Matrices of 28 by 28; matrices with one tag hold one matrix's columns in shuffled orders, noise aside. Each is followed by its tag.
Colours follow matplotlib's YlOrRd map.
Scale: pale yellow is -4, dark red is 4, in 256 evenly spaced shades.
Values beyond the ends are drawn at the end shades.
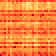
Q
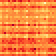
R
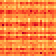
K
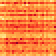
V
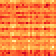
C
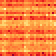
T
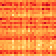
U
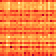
Q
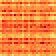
V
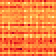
R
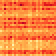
U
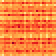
V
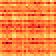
V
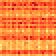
U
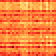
Q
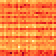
C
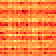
K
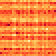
K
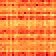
T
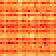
V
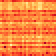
Q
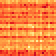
C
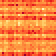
T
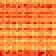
C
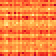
T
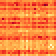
U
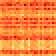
U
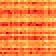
K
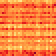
C
